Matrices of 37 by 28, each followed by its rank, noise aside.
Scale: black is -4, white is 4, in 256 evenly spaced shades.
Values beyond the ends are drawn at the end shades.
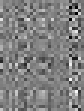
three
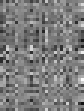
three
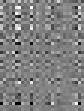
two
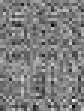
six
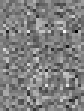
six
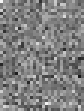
eight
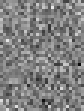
eight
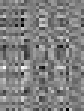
three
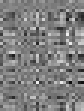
three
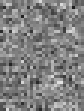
eight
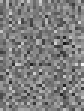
eight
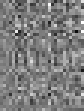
four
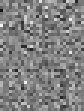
eight
